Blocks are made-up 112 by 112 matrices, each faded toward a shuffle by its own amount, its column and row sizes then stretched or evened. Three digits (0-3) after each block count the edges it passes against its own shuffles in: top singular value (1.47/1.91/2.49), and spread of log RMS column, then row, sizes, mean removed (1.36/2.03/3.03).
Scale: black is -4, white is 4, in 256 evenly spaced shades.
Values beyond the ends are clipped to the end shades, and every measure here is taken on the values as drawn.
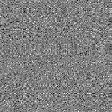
3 0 2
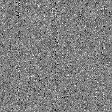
0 2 0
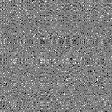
3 0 2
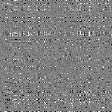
3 2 3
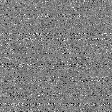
0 0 3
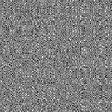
3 2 0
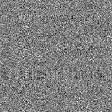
2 1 1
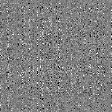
0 3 2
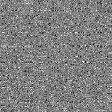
2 0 2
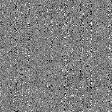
0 3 1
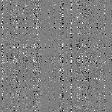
2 3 2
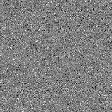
2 0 1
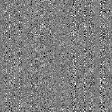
2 3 1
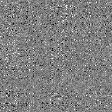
2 2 2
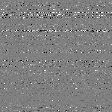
1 1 3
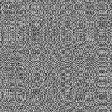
3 1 1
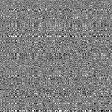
3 1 3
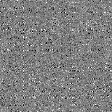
2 1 2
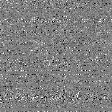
0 1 3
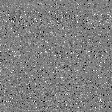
1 0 2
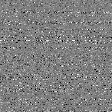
0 0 3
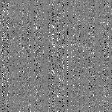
0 3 1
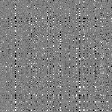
3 3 2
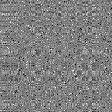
3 0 0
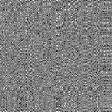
3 2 1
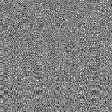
3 1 0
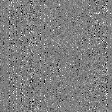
0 3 0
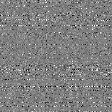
2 1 3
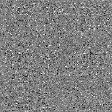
1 1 2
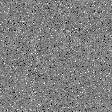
0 0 1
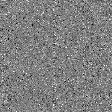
1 1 0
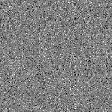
2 1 1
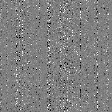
0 3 0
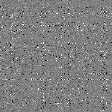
1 2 2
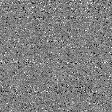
1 0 2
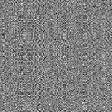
3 2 1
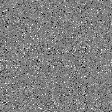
1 1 1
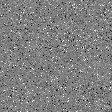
0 0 1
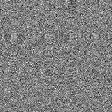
2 0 0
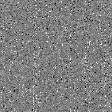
1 2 0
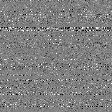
2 0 3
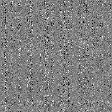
0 3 1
